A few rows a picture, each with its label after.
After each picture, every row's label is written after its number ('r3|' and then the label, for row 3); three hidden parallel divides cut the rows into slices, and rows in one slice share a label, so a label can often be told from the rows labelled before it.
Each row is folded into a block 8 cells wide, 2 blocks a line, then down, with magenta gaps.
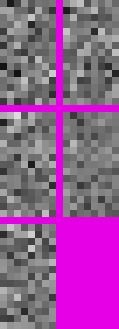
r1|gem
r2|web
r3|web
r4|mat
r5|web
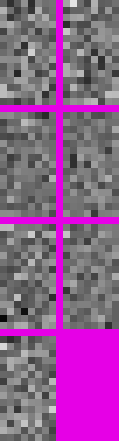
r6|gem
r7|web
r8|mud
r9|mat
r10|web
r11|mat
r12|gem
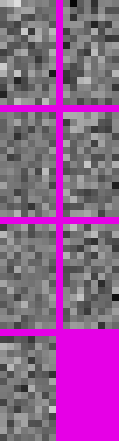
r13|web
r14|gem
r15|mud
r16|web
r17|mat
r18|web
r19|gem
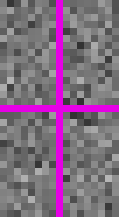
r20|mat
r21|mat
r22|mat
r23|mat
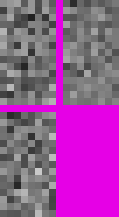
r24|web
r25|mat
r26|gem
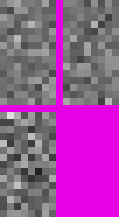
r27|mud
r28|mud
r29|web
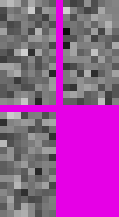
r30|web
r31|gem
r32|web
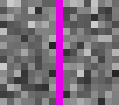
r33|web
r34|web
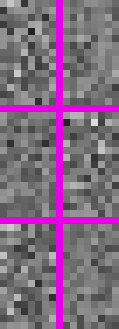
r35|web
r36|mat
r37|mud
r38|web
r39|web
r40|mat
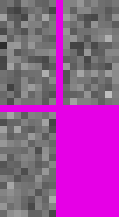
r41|mat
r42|mud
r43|mud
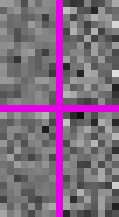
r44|mud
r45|gem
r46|mud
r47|gem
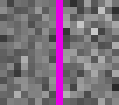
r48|mat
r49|gem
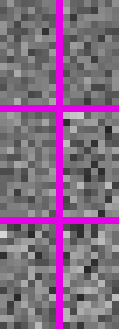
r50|mud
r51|mat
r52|mud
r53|web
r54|gem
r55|gem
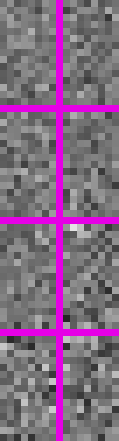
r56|mat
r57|mud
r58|mat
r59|mud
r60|mat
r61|web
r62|gem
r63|web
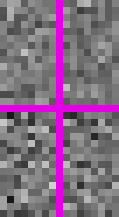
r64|mud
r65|mat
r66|gem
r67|gem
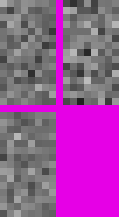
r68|mud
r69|gem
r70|mat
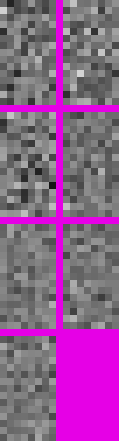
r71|gem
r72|web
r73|web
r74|mat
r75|mud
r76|mat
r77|mat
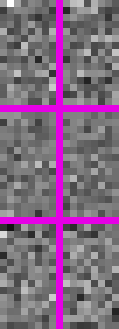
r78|web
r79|web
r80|mud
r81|mud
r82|gem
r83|gem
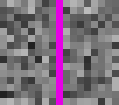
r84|web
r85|web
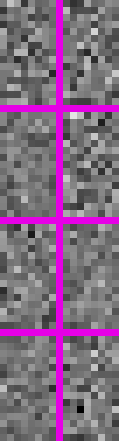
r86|web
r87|gem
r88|mat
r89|web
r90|gem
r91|mat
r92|mat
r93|gem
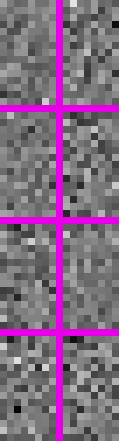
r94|mud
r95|web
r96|mud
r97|gem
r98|gem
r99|mat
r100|gem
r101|gem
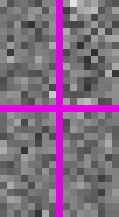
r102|mat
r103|web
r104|mud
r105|mud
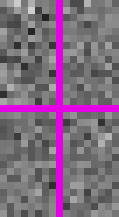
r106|web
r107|mat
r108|mud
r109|mud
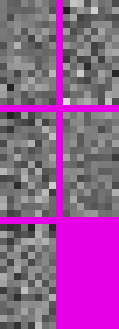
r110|mat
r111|web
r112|gem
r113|mud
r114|gem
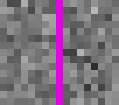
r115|mat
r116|mud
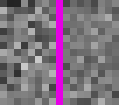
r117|gem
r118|mat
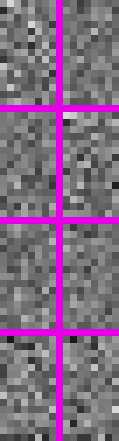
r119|web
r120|mat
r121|mud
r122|web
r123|mud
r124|mat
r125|gem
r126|gem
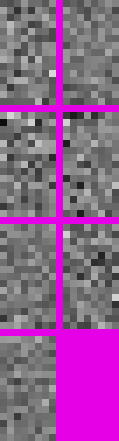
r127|gem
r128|mat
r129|web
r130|gem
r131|mud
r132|gem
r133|mud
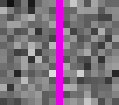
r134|gem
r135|web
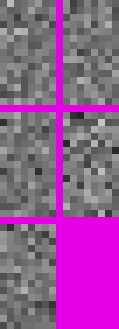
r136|mud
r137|mat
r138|mud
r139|gem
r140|mat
